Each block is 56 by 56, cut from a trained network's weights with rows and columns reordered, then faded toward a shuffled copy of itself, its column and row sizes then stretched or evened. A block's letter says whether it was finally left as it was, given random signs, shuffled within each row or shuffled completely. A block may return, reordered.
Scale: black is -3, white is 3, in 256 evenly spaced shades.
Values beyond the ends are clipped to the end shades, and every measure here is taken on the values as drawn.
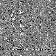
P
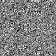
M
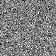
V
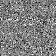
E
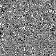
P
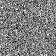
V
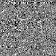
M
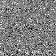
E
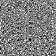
M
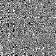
P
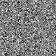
P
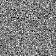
P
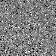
E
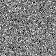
V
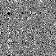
P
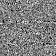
E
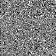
P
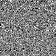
E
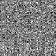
M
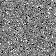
V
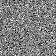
V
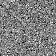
V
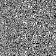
P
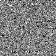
E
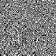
M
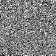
P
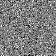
P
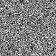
E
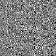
M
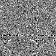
P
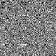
M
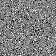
V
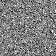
V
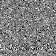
E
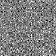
M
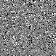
P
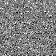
E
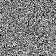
V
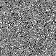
E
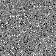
E
